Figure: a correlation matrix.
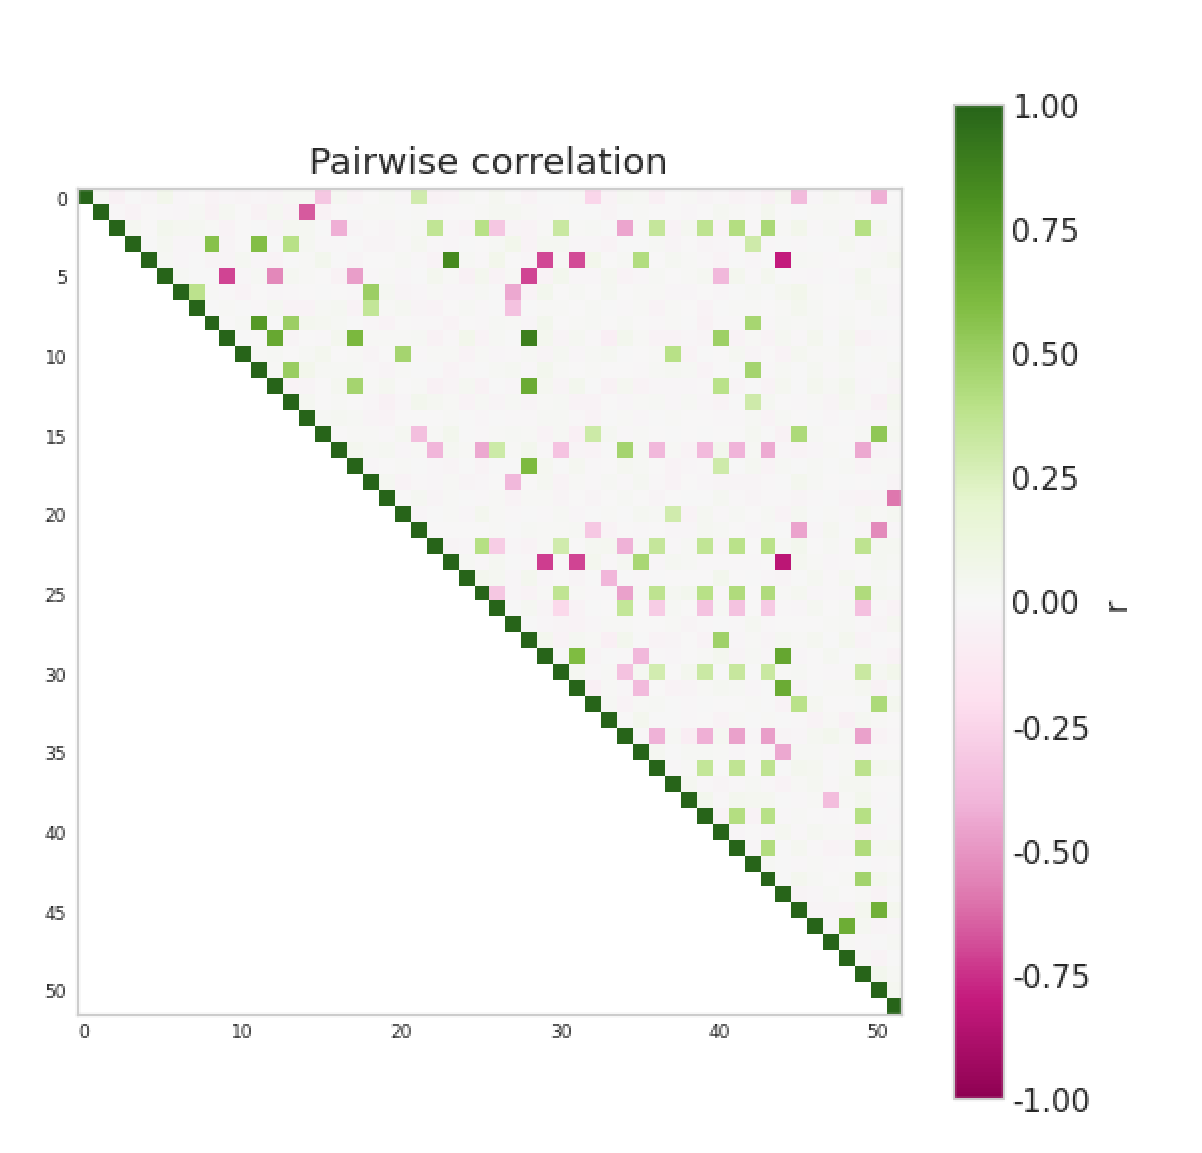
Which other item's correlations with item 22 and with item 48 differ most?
46
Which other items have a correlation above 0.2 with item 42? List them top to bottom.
3, 8, 11, 13
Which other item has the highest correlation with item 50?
45
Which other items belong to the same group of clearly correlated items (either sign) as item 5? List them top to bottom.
9, 12, 17, 28, 40
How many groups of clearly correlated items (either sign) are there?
12
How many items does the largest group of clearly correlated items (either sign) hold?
12
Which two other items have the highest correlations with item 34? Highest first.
16, 26
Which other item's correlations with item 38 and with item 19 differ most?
51
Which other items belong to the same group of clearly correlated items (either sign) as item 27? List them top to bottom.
6, 7, 18
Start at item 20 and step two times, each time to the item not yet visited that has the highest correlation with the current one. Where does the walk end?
37
